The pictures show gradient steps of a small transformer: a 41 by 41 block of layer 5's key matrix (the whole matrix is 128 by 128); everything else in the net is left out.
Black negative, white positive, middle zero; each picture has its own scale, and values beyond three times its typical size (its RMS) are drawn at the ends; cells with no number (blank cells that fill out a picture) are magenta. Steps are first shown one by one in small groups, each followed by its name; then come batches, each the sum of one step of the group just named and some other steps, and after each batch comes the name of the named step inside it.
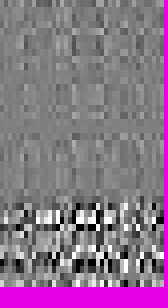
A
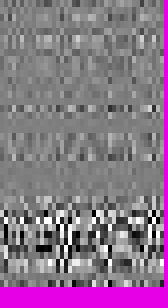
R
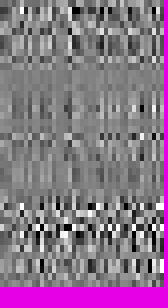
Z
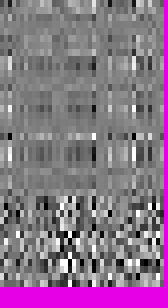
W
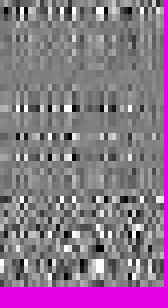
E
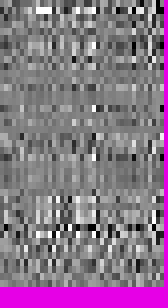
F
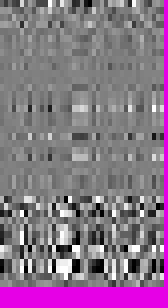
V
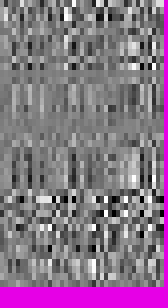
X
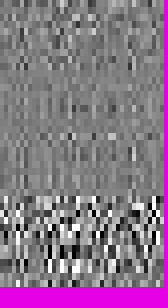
R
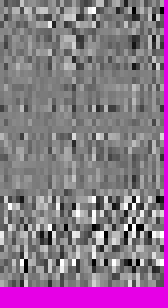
F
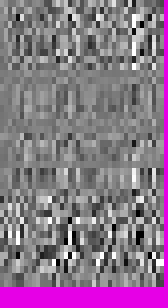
R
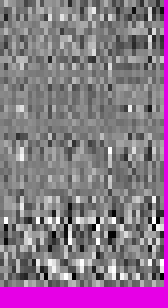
F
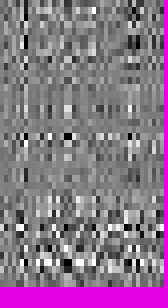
F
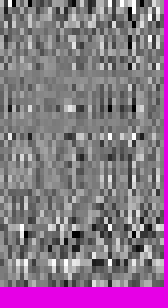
R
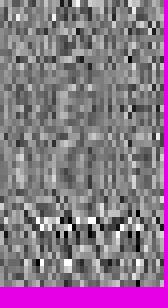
E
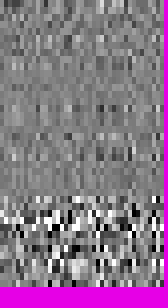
R
